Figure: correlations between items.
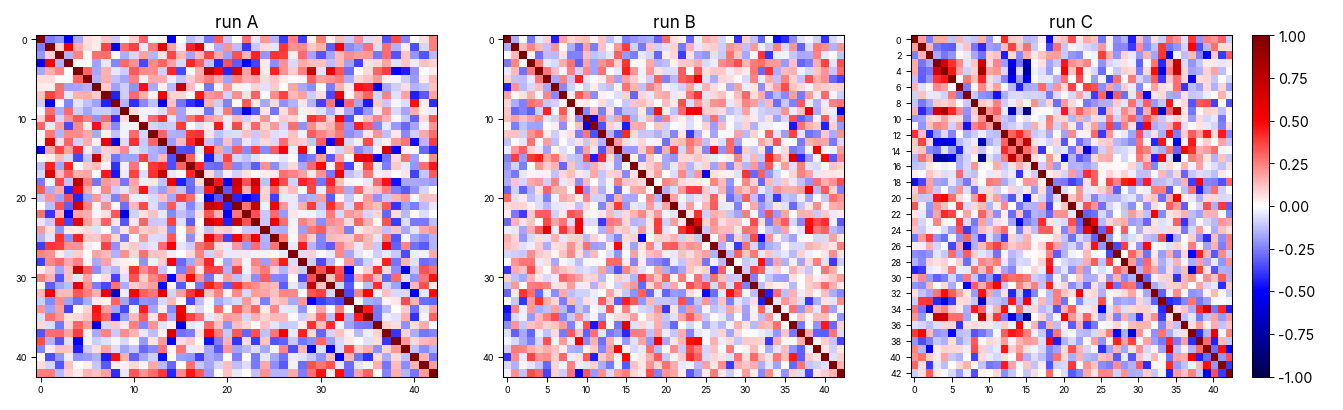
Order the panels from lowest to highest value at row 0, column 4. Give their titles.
run A, run B, run C
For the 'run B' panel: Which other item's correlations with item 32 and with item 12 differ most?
33
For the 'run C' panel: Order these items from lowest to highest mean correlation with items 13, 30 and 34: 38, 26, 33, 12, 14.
26, 33, 38, 14, 12
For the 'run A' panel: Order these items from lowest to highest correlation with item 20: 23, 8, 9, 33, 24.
23, 8, 33, 24, 9
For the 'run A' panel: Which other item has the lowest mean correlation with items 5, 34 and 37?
40
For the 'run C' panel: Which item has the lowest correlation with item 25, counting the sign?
34
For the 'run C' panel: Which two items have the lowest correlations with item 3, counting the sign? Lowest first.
15, 13
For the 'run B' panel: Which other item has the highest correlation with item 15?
36
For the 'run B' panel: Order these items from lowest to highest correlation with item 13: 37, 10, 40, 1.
37, 10, 1, 40
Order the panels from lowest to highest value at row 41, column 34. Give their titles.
run B, run A, run C
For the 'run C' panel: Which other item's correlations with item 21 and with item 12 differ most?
14
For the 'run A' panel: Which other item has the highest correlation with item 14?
37
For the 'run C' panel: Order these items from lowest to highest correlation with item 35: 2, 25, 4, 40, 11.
25, 2, 40, 11, 4
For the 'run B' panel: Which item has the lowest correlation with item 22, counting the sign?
2
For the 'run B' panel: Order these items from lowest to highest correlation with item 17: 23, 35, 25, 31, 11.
25, 31, 23, 35, 11
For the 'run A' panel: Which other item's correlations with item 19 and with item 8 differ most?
32
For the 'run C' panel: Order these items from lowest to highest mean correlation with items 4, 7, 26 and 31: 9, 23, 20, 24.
23, 24, 20, 9
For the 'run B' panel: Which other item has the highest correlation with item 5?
24
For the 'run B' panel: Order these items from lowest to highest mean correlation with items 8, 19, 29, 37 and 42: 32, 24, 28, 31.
28, 32, 24, 31
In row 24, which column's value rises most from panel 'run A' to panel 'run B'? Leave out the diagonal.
23
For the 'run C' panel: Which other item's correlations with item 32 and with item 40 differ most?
37
